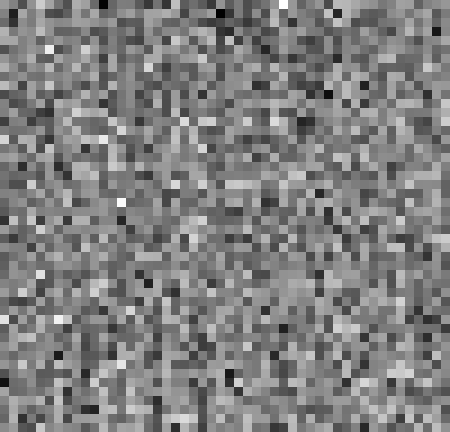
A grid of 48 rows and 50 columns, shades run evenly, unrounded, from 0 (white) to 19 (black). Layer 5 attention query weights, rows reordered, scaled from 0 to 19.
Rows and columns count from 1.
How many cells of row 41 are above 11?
13
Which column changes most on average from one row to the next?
5
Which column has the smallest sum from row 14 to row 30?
22
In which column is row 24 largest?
37
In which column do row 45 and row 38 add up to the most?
18
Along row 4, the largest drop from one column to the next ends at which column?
50
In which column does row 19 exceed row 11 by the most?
44
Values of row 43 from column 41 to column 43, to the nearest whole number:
3 5 9
